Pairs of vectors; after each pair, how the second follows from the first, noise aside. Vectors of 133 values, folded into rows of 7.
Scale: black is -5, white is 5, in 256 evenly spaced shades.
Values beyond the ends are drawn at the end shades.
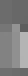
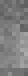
shrunk.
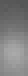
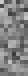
sign-scrambled.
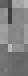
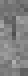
wrapped around, shrunk.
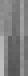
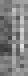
wrapped around.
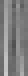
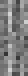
wrapped around.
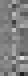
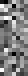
reversed, scaled up.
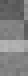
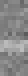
partly zeroed.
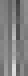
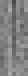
reversed, negated, shrunk.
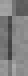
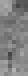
partly zeroed.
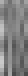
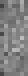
wrapped around, negated, partly zeroed.
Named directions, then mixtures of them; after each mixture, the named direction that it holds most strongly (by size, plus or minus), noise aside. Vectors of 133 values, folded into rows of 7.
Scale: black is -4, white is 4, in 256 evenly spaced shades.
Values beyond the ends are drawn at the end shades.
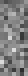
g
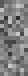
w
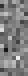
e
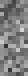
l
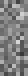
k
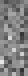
g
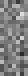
k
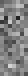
w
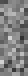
g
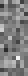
e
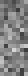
g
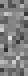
e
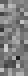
e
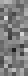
g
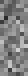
l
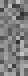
k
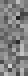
k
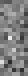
g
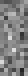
g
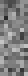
g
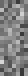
k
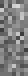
k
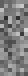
w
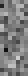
e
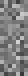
k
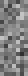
k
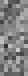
l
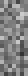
k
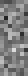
g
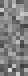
k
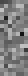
w
